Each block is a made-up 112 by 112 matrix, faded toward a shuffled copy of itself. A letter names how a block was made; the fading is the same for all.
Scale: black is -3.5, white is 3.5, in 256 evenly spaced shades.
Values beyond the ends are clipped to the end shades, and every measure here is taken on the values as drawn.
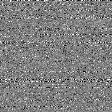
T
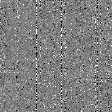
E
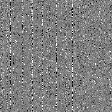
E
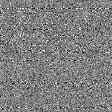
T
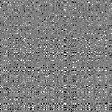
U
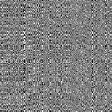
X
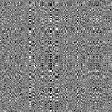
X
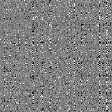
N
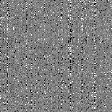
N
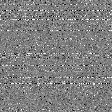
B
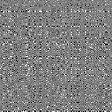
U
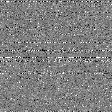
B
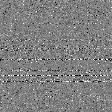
B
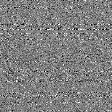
T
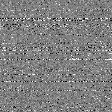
B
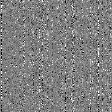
E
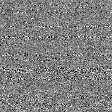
T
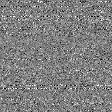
T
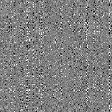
N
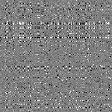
U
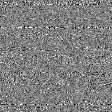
T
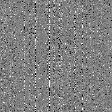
E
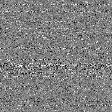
T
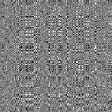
X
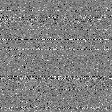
B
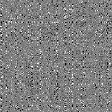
N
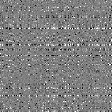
U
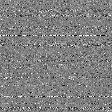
B
